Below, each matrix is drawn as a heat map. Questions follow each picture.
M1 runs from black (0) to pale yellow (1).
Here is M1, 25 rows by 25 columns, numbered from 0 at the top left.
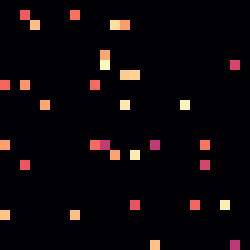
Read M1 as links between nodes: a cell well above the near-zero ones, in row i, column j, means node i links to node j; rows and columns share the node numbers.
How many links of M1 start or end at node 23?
2
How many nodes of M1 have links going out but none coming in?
8
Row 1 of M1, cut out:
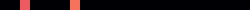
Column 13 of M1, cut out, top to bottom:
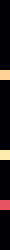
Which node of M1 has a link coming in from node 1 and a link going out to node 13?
node 7
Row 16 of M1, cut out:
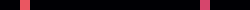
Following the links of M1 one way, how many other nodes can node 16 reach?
8
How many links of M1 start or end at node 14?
5
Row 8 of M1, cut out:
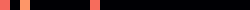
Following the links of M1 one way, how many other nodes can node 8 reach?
6
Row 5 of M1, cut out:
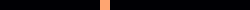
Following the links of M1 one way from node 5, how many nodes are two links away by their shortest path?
3
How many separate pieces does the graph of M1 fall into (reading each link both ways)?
2
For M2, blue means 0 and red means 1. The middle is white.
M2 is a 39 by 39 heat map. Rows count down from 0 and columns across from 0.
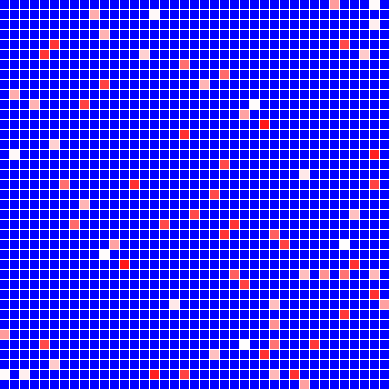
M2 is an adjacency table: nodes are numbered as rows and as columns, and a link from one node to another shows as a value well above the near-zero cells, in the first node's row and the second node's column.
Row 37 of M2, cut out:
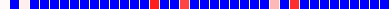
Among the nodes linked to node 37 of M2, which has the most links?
node 27
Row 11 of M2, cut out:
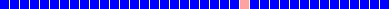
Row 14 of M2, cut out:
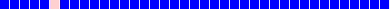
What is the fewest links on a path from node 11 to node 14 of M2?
5
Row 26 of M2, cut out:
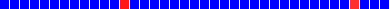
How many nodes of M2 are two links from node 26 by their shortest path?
1
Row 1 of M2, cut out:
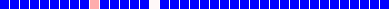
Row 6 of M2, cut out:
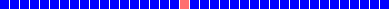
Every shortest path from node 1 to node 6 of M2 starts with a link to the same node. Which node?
node 15
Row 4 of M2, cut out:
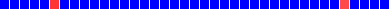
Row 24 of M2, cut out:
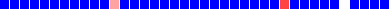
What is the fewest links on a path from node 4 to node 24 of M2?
2
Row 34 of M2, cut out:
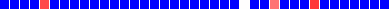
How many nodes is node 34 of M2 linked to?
4
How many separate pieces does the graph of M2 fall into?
3
